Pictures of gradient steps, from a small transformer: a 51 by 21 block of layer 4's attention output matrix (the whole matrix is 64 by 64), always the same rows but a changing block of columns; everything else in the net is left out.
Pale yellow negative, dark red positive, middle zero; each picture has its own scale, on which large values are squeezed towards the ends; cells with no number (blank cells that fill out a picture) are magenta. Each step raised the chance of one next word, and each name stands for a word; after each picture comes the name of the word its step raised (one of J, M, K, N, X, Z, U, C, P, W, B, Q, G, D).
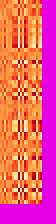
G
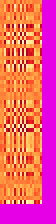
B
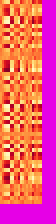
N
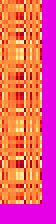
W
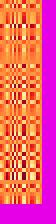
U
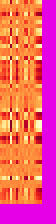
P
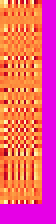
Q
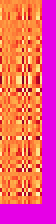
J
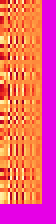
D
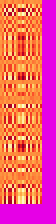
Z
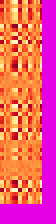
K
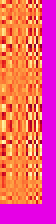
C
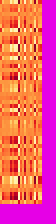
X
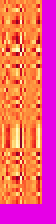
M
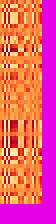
M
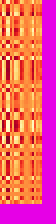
P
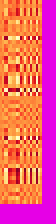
J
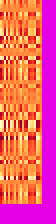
P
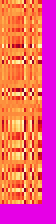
G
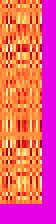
M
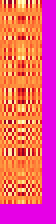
Q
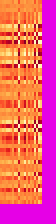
B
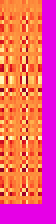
J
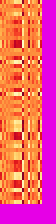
G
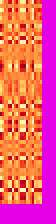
K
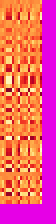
J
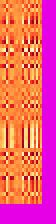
M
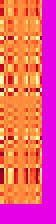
J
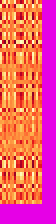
W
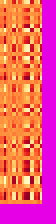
X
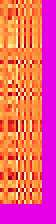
G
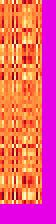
X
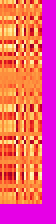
C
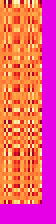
Q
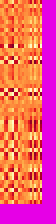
G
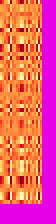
X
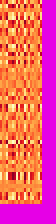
C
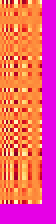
Q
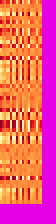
P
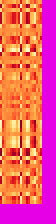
M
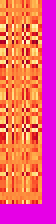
B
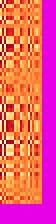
C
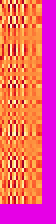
U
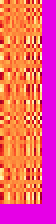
D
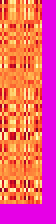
K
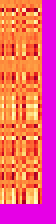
Z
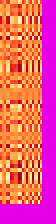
N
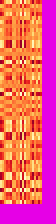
G
